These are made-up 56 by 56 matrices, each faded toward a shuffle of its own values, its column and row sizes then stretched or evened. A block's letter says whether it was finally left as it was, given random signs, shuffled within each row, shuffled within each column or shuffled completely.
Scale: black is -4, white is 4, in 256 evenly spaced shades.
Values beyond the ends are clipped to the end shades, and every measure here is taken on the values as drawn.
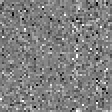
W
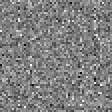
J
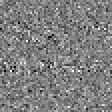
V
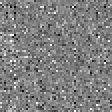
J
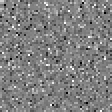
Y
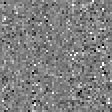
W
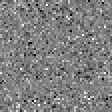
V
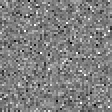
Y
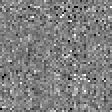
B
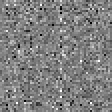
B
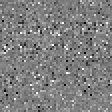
V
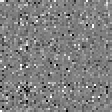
J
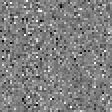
W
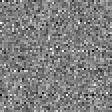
V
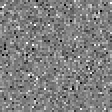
Y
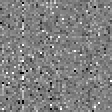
W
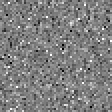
Y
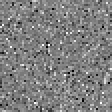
Y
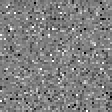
V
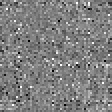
B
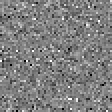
V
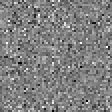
J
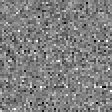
V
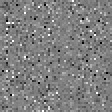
W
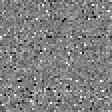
V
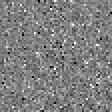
W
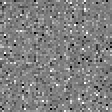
W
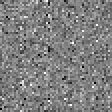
W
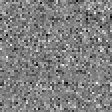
V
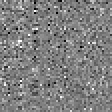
B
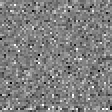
V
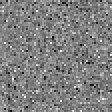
Y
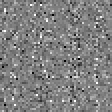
J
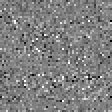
V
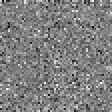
B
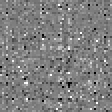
B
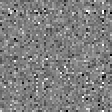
J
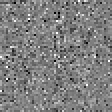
J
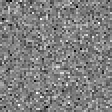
Y
